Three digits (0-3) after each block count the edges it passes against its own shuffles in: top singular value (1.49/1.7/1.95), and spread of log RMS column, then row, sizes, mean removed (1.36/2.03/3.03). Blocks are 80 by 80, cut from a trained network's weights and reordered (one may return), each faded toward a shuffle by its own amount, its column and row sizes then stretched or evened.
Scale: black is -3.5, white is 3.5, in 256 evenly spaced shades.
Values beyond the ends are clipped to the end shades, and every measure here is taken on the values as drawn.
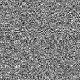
3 0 2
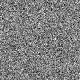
0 0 0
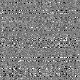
3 1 3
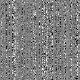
1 3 0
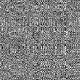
3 2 1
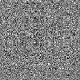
2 1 1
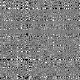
3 2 3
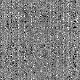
1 2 1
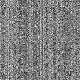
3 1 0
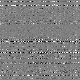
2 0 3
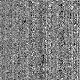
2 2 0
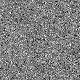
0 0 0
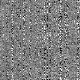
1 3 0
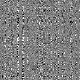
2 3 1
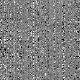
0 3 1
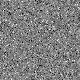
0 0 0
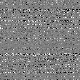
1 1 3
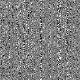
1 3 0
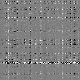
3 2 3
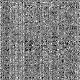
3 1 2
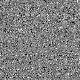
0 0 2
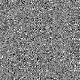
1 1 1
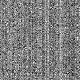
3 1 1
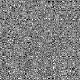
2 1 2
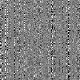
3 3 0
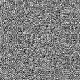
3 0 0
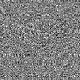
3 0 2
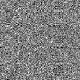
3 1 1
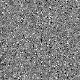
0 1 0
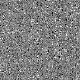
0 2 0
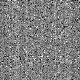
0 0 1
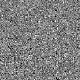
1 1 1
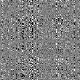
3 3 2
